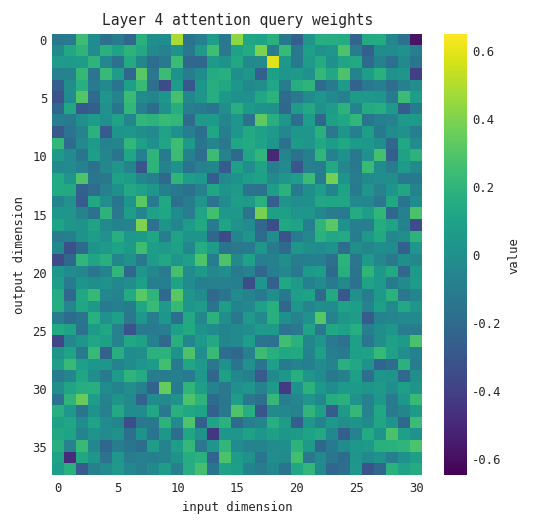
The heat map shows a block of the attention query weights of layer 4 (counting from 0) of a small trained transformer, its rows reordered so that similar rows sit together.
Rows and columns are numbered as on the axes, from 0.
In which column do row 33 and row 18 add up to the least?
29
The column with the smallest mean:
19
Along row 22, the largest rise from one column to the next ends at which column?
10
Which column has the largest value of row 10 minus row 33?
6
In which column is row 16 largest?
7
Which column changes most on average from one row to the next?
13
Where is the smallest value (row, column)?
0, 30
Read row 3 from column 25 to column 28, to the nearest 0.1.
-0.1 0.1 0.2 0
